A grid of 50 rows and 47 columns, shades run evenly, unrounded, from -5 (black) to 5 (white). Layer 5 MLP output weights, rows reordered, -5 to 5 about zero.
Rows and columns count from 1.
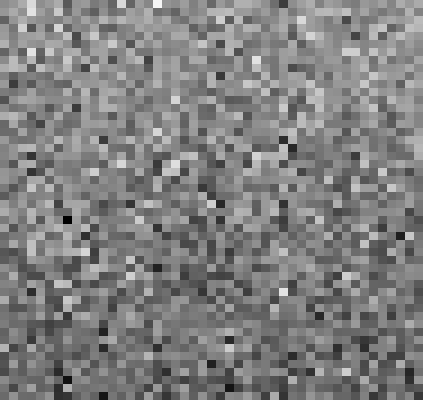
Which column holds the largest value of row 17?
18
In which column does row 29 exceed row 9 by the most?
10
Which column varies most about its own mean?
4
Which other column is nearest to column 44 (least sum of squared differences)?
13
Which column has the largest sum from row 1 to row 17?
36
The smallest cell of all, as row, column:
28, 8
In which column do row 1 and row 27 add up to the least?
32
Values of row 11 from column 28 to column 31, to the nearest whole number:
3 2 0 2
